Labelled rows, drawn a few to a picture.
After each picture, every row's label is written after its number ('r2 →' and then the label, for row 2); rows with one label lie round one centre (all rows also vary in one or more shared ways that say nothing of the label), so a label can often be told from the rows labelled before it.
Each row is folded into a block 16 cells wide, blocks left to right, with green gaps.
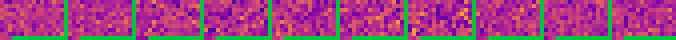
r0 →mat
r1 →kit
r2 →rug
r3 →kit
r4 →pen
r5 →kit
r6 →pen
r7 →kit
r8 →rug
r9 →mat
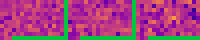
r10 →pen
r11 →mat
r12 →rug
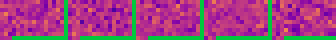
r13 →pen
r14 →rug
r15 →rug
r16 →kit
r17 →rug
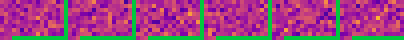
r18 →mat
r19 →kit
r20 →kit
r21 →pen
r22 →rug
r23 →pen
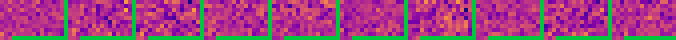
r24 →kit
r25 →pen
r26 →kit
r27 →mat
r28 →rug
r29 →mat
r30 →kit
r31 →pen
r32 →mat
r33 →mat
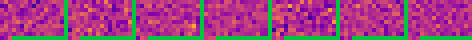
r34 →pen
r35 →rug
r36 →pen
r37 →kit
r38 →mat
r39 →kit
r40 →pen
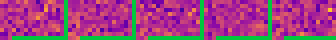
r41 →mat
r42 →rug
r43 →mat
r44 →pen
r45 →rug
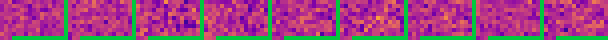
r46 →kit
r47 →pen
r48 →rug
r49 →rug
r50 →mat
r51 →pen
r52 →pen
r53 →mat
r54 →pen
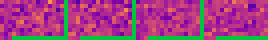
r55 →mat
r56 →mat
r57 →kit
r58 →rug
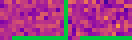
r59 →kit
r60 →mat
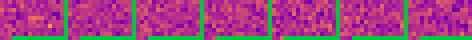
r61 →rug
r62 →mat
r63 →rug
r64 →rug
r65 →mat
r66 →rug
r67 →rug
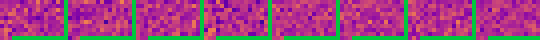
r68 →pen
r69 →pen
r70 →kit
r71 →mat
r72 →pen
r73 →kit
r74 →mat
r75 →mat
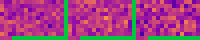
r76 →pen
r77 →kit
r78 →mat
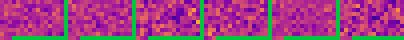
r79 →kit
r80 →mat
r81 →mat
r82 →pen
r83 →rug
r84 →kit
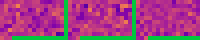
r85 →kit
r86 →rug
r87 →mat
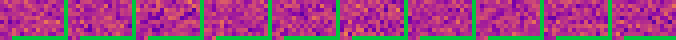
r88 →mat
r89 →pen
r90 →rug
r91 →pen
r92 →kit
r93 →kit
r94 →mat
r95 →rug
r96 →pen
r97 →pen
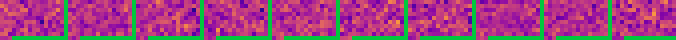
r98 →pen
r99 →rug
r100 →kit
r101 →mat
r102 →pen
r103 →pen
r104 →pen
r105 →mat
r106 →rug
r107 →rug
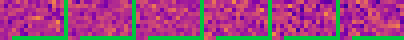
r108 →rug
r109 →mat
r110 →kit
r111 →rug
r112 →kit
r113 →pen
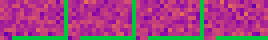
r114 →mat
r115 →pen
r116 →pen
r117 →mat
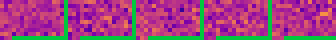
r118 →rug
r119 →pen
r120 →kit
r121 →pen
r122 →pen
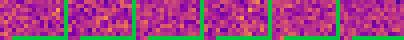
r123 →pen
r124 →mat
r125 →pen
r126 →mat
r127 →kit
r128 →mat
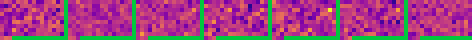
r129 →kit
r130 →kit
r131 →pen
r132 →pen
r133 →mat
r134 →pen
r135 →pen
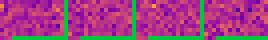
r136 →rug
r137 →kit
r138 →kit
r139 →kit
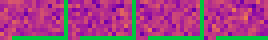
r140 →rug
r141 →pen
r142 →kit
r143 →rug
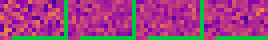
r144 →kit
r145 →mat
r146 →pen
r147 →mat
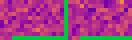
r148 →mat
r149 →kit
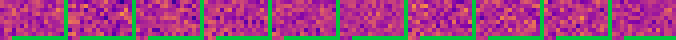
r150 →pen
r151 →kit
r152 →mat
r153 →pen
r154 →kit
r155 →rug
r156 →kit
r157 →pen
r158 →mat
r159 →mat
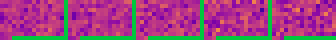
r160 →pen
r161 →pen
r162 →mat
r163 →kit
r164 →mat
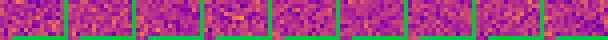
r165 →mat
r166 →pen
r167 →rug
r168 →mat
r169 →pen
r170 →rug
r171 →kit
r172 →rug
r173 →rug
